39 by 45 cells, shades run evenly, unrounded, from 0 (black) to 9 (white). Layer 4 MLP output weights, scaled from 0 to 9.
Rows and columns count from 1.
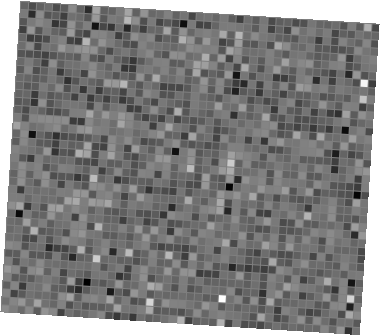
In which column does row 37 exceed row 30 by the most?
19
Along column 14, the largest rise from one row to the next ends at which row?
37
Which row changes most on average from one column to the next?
8
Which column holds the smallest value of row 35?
11
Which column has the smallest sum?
3
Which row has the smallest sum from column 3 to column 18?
12
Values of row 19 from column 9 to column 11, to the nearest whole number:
6 6 3
